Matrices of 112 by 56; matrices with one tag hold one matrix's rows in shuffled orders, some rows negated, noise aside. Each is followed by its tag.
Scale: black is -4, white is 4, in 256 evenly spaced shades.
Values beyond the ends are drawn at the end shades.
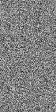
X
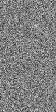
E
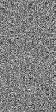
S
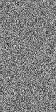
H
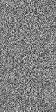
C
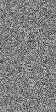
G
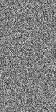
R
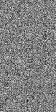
R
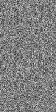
E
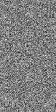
R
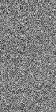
X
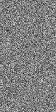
H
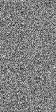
X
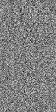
C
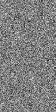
S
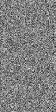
S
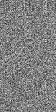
R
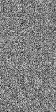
X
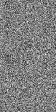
R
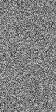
E
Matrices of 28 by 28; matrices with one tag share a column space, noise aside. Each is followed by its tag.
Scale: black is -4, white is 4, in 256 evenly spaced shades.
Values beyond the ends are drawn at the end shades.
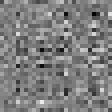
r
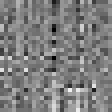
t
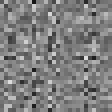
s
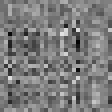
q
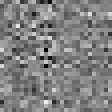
r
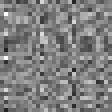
s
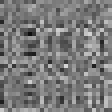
q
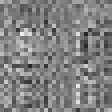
q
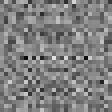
s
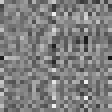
s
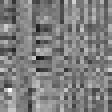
t
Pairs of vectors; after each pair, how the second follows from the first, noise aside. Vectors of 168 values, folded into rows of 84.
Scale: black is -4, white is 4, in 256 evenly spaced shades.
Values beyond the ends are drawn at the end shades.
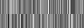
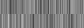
negated, shrunk.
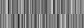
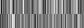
shuffled.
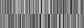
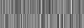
negated, shrunk.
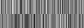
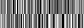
reversed, scaled up.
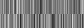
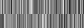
reversed, negated.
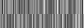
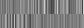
partly zeroed.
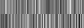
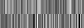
copied.
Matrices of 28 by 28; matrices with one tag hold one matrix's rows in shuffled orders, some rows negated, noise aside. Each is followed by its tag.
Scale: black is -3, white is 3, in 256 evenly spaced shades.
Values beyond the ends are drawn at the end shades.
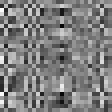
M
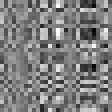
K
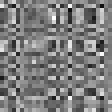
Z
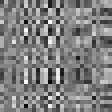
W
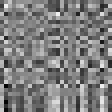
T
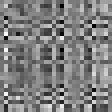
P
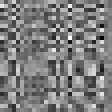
Z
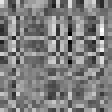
Z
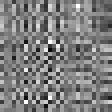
W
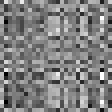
T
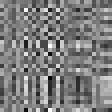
W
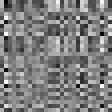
T
